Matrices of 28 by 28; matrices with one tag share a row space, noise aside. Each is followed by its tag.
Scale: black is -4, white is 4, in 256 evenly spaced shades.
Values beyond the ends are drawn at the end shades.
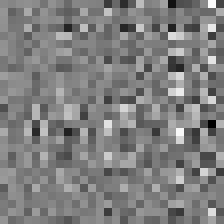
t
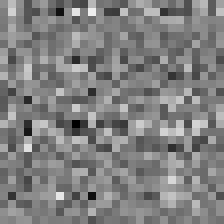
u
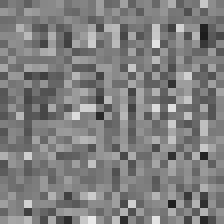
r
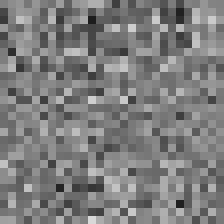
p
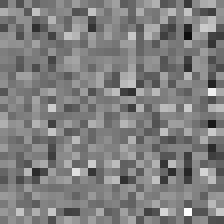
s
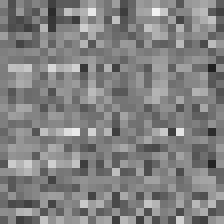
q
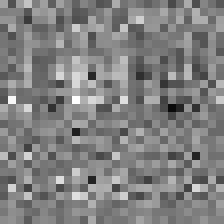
u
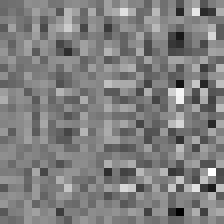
t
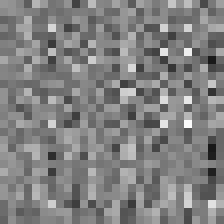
s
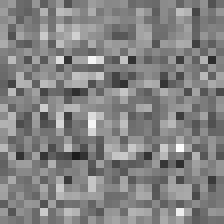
p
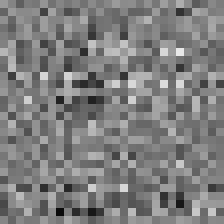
p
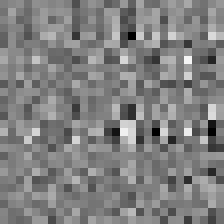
s
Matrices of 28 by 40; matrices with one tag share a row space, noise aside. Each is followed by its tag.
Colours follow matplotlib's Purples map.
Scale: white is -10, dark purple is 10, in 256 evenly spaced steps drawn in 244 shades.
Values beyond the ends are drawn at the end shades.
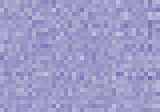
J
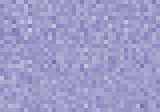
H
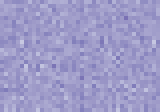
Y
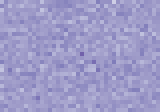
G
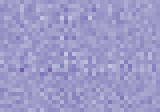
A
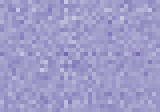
A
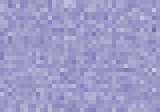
G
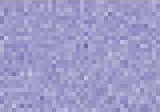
H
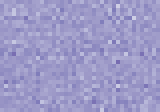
Y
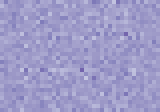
Y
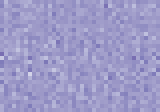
H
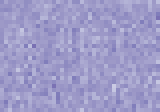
J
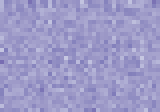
G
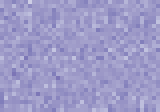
H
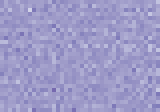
J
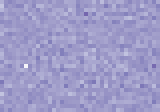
G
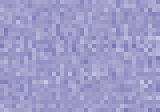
J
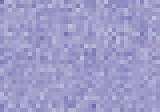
G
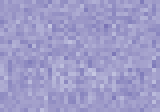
G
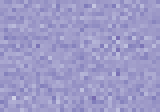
Y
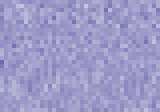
H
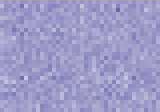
Y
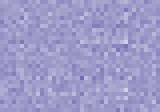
Y
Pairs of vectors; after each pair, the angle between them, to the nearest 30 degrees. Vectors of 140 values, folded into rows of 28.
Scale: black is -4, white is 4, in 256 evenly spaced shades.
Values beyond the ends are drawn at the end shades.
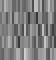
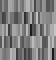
120 degrees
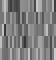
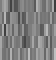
30 degrees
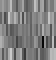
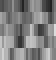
90 degrees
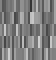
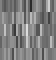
60 degrees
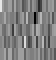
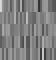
60 degrees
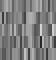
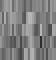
30 degrees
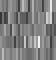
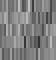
150 degrees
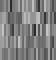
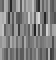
30 degrees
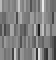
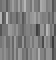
60 degrees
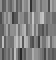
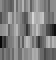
60 degrees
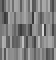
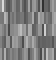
150 degrees
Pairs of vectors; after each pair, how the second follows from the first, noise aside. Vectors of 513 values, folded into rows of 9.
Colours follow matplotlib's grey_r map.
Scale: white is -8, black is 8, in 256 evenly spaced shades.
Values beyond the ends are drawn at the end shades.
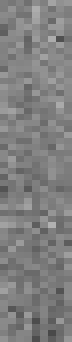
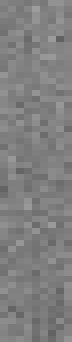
shrunk.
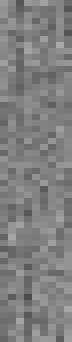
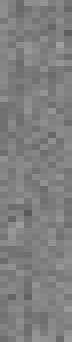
shrunk.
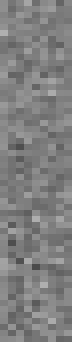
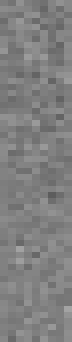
reversed, shrunk.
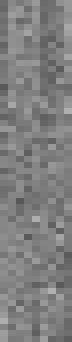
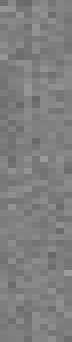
wrapped around, shrunk.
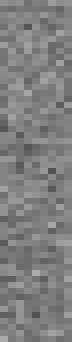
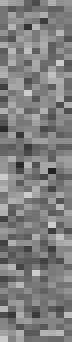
scaled up.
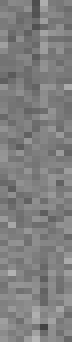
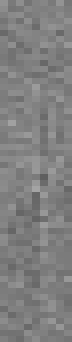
wrapped around, shrunk.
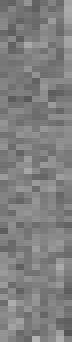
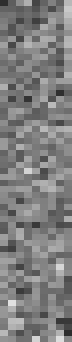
scaled up.
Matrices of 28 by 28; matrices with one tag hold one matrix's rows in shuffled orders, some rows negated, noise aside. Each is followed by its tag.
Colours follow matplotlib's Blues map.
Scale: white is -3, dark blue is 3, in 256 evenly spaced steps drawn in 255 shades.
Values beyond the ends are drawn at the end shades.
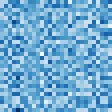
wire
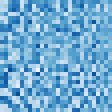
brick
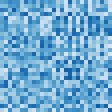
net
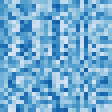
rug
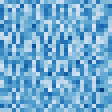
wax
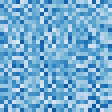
wire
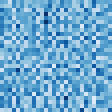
wax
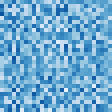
wax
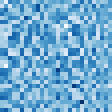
brick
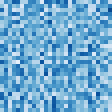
wire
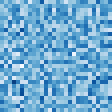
wire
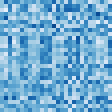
net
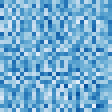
wax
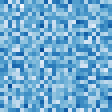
wire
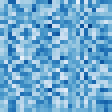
rug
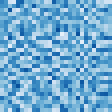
rug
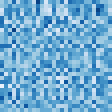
wax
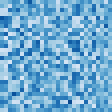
brick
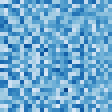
brick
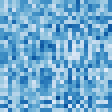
net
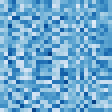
rug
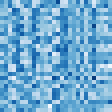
rug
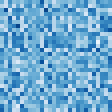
wire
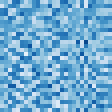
rug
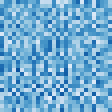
wax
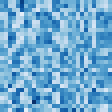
rug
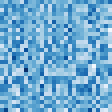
wire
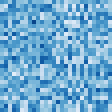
net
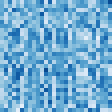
wire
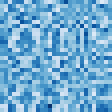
rug
